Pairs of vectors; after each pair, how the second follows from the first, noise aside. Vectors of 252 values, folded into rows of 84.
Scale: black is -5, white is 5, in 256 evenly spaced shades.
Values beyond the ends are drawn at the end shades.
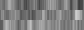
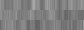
wrapped around, shrunk.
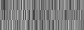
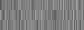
wrapped around, shrunk.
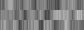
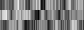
reversed, scaled up.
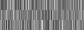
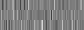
partly zeroed.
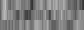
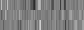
wrapped around, partly zeroed.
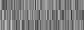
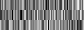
reversed, scaled up.
